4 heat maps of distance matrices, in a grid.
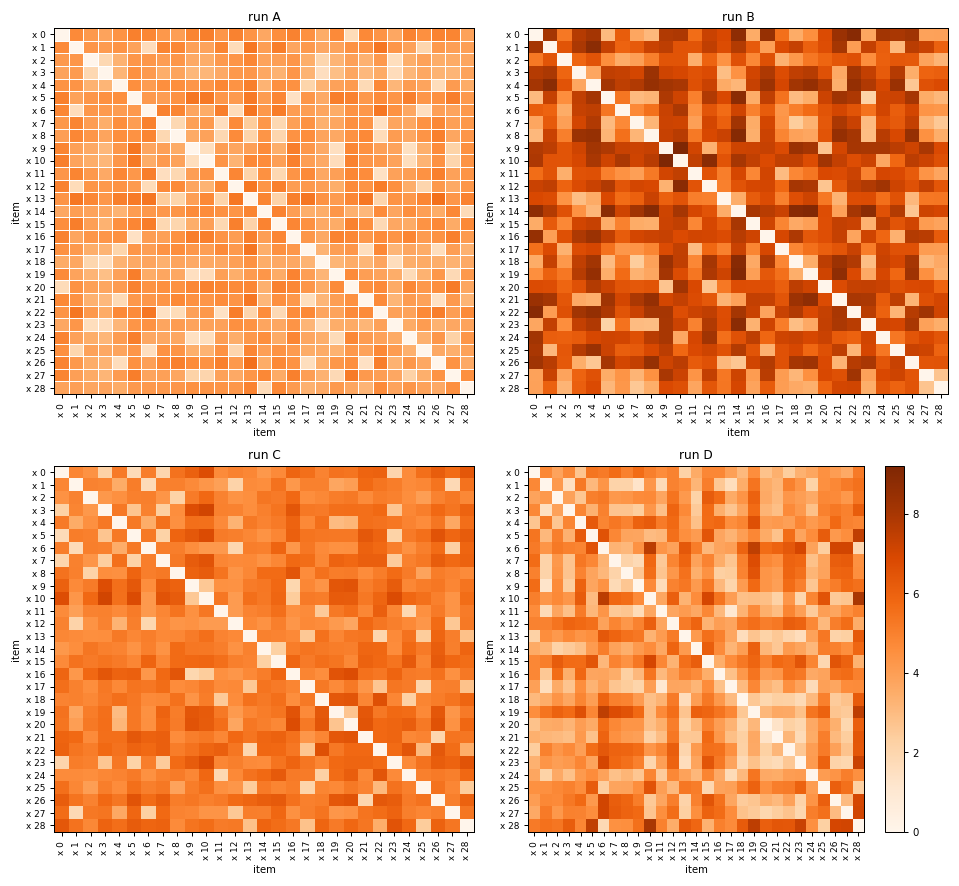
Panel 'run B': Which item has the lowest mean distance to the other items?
x 28
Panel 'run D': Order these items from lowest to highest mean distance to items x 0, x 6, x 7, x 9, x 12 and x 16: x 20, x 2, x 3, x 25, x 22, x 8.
x 8, x 25, x 3, x 20, x 2, x 22
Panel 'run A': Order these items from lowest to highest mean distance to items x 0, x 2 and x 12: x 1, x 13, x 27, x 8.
x 1, x 27, x 8, x 13
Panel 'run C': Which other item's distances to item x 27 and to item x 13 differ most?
x 22
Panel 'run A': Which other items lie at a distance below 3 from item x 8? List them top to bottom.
x 7, x 11, x 13, x 15, x 22
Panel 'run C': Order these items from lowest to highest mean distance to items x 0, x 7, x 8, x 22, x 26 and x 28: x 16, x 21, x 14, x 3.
x 3, x 21, x 14, x 16
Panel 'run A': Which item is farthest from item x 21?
x 13
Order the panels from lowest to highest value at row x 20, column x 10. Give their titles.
run D, run A, run C, run B
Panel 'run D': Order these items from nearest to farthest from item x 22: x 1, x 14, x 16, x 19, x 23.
x 23, x 19, x 14, x 1, x 16
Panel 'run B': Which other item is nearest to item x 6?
x 2
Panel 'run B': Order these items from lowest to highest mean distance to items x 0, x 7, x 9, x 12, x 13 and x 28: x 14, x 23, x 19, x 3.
x 23, x 19, x 3, x 14
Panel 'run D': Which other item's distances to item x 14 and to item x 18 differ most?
x 19
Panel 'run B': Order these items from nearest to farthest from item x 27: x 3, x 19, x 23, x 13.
x 23, x 19, x 13, x 3
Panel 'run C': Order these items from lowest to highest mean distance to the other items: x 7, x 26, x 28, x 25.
x 25, x 7, x 28, x 26
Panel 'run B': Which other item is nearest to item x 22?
x 25
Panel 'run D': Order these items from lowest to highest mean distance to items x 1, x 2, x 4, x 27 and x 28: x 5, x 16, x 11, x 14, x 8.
x 14, x 11, x 8, x 16, x 5
